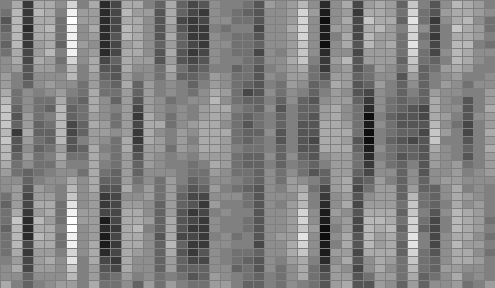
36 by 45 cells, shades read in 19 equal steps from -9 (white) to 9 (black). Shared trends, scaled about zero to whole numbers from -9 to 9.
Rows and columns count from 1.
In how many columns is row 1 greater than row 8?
14
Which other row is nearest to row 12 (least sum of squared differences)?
21
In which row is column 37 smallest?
4
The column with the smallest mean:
7
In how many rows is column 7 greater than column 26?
3
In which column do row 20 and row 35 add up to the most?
34
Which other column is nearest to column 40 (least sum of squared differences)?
19
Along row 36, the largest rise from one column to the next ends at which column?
33
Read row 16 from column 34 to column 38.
7 -1 1 3 3
